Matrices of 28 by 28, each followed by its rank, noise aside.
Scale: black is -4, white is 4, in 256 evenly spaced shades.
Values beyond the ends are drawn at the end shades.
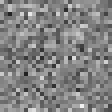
six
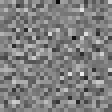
seven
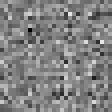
six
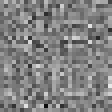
six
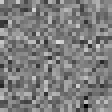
seven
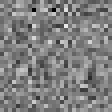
six
